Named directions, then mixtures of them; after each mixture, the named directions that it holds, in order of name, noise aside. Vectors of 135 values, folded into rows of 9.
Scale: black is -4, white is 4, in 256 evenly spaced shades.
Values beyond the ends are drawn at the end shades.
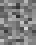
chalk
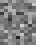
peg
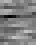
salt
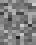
peg.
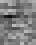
peg, salt.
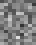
peg.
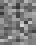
chalk, peg.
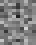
chalk.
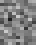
chalk, peg.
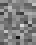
peg.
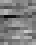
salt.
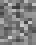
chalk, peg.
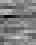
salt.
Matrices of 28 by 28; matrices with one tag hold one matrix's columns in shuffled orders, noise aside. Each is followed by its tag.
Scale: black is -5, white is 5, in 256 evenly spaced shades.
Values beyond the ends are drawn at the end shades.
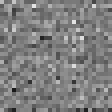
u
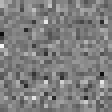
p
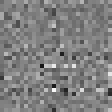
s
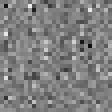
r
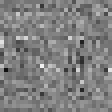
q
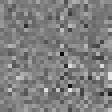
s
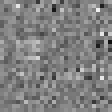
r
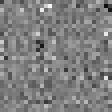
r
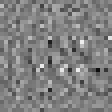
q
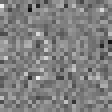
r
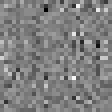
r
